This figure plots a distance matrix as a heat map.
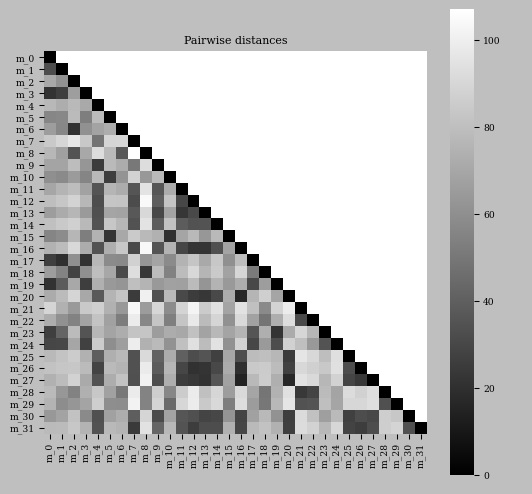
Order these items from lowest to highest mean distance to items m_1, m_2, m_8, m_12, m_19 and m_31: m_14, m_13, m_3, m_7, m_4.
m_3, m_13, m_4, m_14, m_7
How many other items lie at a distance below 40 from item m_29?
3
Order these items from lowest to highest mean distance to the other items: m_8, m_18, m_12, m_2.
m_12, m_18, m_2, m_8
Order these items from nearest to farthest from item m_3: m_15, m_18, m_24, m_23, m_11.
m_24, m_23, m_15, m_18, m_11
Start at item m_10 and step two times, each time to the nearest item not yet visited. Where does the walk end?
m_5
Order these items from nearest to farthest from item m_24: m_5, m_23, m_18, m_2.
m_23, m_5, m_18, m_2
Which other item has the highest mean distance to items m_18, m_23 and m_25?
m_21
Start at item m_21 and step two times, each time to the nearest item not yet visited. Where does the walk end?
m_22
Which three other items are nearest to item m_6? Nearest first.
m_2, m_18, m_8
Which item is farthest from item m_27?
m_8
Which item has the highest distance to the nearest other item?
m_29
